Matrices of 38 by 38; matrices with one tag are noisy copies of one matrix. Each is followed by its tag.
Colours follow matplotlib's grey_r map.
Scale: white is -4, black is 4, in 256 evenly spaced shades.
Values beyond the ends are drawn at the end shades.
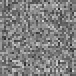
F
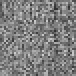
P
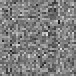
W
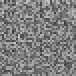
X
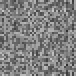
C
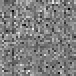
X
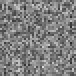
F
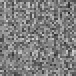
P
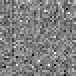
X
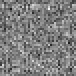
F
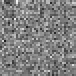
X
